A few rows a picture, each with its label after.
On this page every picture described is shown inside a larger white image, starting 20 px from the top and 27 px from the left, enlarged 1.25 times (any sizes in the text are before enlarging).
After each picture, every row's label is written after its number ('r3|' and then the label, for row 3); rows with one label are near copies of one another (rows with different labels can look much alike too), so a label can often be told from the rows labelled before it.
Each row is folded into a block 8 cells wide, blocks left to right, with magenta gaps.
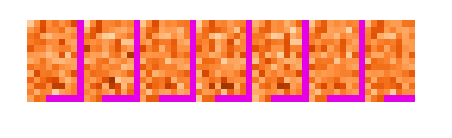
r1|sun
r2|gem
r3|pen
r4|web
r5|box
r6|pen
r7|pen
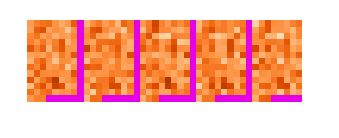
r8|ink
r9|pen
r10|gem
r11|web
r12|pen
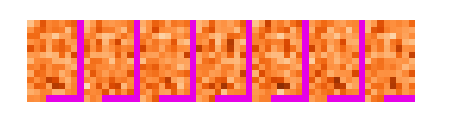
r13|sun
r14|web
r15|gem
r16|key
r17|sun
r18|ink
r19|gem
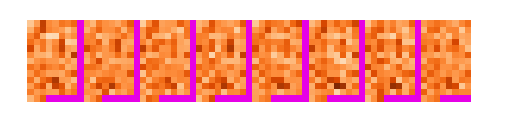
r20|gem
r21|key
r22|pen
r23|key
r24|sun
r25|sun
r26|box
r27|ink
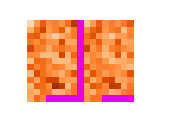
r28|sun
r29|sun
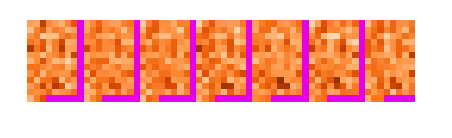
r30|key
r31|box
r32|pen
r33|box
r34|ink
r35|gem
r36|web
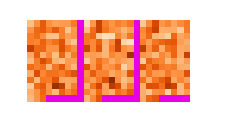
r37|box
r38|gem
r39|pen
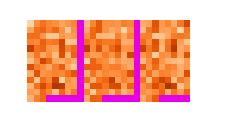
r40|box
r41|pen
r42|key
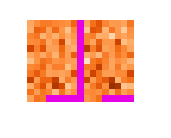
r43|ink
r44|ink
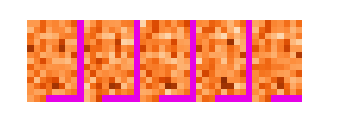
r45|key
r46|box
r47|sun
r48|ink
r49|gem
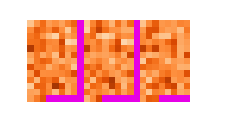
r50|box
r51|gem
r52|pen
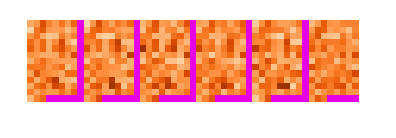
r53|gem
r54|gem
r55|key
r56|key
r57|box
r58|pen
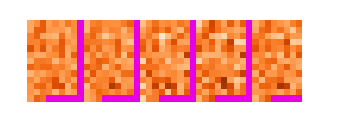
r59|pen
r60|box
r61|web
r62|gem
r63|box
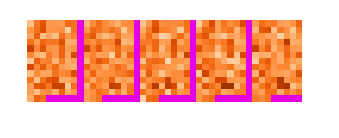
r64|pen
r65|box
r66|web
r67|sun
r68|ink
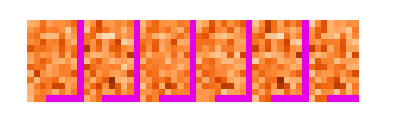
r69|box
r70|gem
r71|web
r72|sun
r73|gem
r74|pen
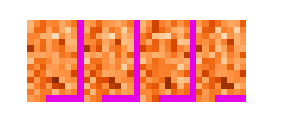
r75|ink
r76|ink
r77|gem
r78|ink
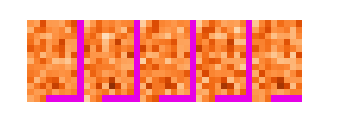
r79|key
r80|web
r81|pen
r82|box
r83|sun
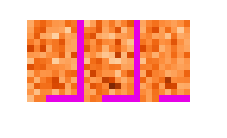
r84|pen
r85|sun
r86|ink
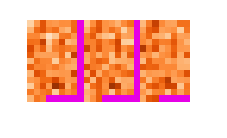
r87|web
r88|box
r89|pen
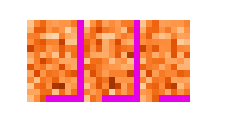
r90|box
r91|web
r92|box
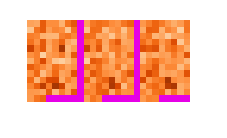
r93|key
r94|ink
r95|ink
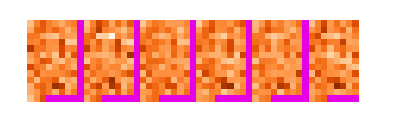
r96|box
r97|gem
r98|box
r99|sun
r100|web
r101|sun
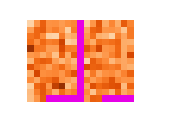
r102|box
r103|pen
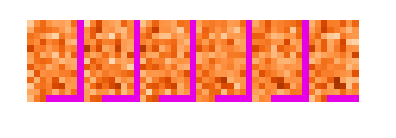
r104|box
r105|pen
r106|pen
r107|ink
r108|sun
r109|gem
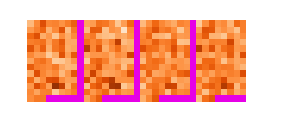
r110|sun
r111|ink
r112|box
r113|pen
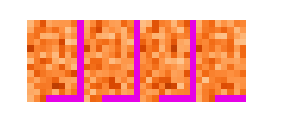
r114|box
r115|pen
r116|key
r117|box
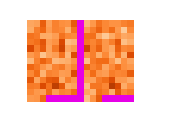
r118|key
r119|box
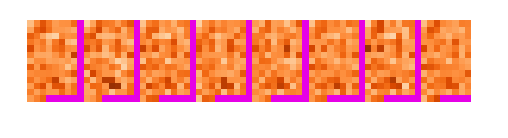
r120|gem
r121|sun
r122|pen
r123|web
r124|key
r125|pen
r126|pen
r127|pen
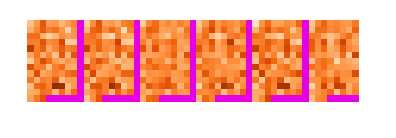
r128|box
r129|box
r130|pen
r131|web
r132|box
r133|web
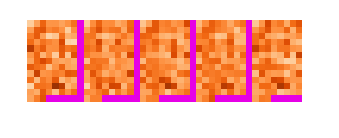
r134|box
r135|web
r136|sun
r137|box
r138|sun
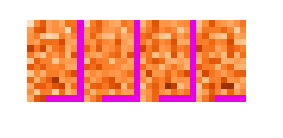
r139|pen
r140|pen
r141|box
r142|box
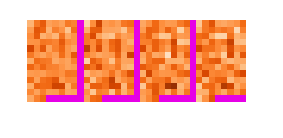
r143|pen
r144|pen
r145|box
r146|box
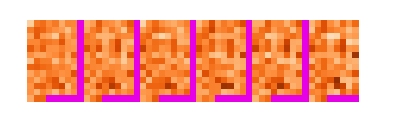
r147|pen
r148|key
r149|box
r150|sun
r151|key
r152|gem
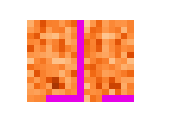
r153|sun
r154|web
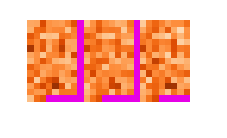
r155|key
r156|box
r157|box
